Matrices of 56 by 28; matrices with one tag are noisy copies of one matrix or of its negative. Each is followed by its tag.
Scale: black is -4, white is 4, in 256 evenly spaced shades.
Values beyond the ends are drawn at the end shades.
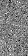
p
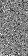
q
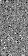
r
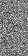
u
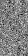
p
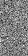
u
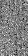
q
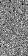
p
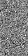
u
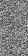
u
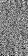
q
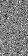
p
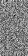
r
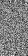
q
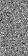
u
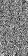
q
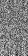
q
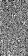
r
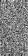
r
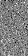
r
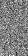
q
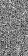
p
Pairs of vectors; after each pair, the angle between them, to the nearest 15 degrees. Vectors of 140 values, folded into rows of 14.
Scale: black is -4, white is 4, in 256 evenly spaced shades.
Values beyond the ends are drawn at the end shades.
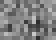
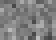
120 degrees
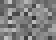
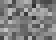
30 degrees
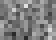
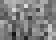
30 degrees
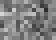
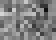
15 degrees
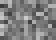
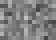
30 degrees
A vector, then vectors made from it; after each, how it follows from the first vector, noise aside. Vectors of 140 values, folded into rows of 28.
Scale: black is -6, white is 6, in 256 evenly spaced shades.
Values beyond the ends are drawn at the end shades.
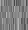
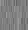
shrunk.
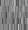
sign-scrambled.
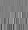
reversed, partly zeroed.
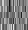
reversed, negated, scaled up.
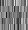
negated, scaled up.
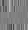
reversed, partly zeroed.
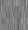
negated, shrunk.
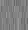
shrunk.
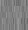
shrunk.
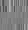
reversed, partly zeroed.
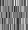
negated, scaled up.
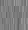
negated, shrunk.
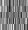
reversed, negated, scaled up.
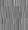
negated, shrunk.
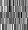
reversed, negated, scaled up.
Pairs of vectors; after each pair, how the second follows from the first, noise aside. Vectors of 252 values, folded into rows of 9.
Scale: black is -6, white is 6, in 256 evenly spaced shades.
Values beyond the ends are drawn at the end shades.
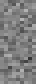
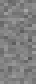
shrunk.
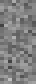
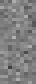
partly zeroed.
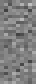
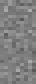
negated, shrunk.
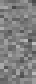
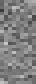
reversed, negated.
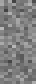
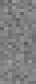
negated, shrunk.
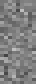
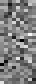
wrapped around, scaled up.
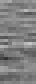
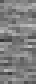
reversed, negated.
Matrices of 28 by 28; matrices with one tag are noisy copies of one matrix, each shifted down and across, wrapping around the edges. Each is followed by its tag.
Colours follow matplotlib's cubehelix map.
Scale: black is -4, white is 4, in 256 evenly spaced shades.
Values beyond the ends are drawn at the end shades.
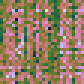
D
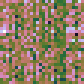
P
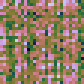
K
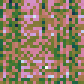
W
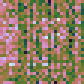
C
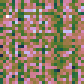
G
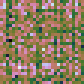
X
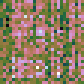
W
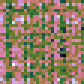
X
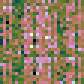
P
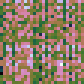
C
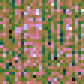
C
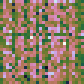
G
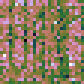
D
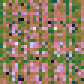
X
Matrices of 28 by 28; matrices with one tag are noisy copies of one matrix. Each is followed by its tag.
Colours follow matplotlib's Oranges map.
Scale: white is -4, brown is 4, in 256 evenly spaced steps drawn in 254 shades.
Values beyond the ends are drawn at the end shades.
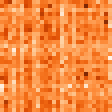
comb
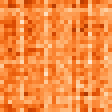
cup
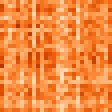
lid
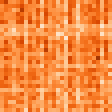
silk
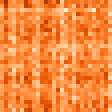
comb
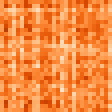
comb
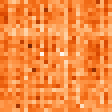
silk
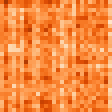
comb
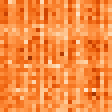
silk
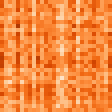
lid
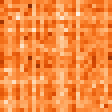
lid
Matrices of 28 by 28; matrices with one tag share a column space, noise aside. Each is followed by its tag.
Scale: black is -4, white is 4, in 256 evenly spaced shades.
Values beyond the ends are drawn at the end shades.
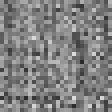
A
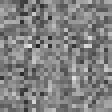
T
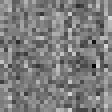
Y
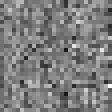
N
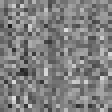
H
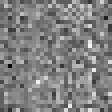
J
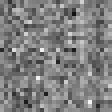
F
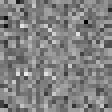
H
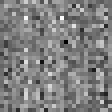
J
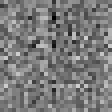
N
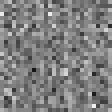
H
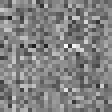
N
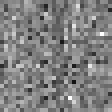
Y
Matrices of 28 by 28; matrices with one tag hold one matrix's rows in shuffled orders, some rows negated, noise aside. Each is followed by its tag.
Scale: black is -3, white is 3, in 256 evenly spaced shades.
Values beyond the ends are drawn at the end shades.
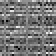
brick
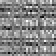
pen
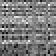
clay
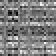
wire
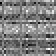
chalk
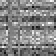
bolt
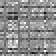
wire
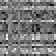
bolt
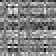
wire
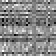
clay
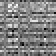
wire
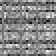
chalk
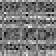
chalk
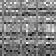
chalk
